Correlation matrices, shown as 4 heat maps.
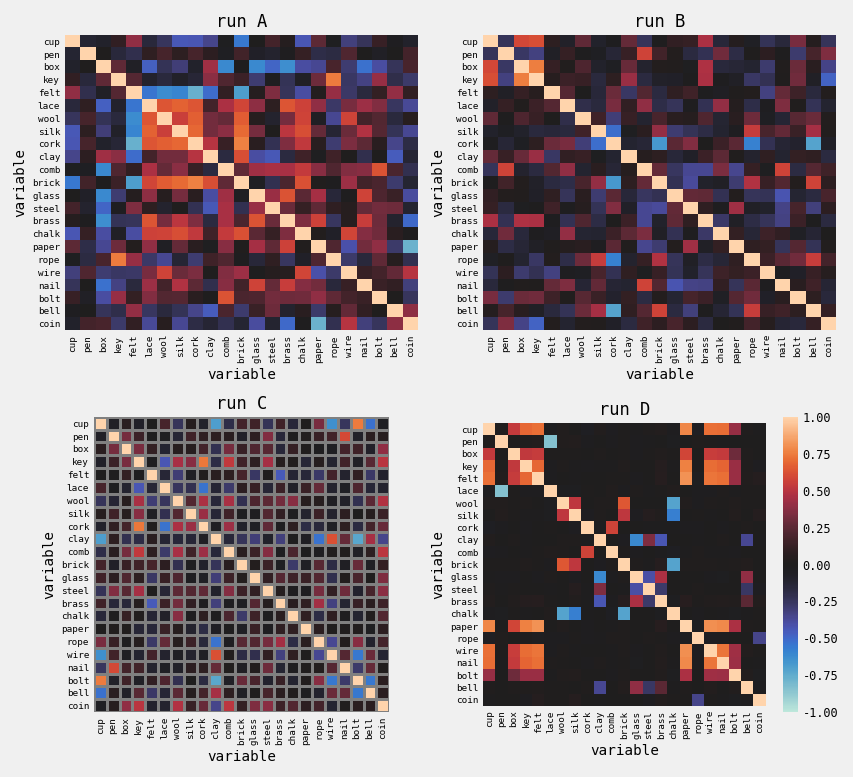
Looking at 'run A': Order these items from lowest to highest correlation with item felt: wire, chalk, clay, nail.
clay, chalk, wire, nail
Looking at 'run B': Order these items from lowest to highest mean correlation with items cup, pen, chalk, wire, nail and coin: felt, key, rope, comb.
key, felt, rope, comb
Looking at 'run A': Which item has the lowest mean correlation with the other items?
box
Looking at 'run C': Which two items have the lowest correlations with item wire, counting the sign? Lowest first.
cup, bolt
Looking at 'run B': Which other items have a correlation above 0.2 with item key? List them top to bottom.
cup, box, clay, brass, bolt
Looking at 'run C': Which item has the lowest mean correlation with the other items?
clay
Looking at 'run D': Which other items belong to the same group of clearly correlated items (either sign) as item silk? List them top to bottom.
wool, brick, chalk
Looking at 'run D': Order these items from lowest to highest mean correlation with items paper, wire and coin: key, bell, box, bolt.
bell, bolt, box, key
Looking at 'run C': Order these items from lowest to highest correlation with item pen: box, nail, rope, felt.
felt, rope, box, nail
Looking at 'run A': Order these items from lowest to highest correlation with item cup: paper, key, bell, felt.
bell, key, paper, felt
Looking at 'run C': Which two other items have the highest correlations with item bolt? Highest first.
cup, rope
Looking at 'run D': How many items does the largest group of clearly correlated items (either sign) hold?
8
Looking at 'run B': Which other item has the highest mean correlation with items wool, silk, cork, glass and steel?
paper
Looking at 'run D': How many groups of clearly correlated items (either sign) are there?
6
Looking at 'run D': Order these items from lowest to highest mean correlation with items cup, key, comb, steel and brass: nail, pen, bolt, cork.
pen, cork, bolt, nail
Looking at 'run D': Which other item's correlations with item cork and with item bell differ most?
comb
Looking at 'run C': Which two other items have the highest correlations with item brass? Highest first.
rope, wool
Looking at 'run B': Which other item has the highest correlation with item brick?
bell
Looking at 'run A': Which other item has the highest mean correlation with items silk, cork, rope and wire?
brick
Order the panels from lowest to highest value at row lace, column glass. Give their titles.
run B, run D, run C, run A
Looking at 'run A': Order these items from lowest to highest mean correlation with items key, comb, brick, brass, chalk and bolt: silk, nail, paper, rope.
rope, nail, paper, silk
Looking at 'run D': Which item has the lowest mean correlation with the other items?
chalk
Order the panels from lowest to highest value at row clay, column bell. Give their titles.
run A, run D, run B, run C
